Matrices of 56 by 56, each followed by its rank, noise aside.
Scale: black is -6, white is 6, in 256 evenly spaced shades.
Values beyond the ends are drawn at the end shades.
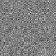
seven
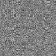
seven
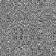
six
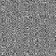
seven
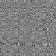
six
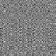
six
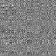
six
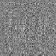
seven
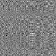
six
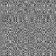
five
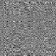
five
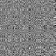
six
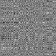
five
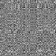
five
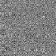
seven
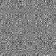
six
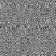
seven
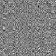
seven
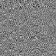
eight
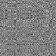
five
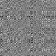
five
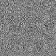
eight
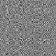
seven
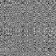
six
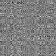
six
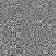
five
